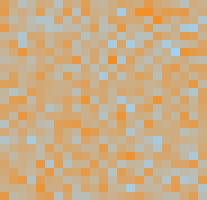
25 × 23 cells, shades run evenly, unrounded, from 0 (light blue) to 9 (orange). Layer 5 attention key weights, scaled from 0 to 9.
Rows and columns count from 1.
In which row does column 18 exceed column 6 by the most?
3
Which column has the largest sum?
5
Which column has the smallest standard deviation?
11
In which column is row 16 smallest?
1
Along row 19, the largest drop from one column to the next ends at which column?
13
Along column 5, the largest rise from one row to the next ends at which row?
21
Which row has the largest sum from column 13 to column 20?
2
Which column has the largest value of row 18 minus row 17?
15
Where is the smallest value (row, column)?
7, 20
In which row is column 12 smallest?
10
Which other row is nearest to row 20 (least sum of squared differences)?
12
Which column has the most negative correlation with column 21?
14
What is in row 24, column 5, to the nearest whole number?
8
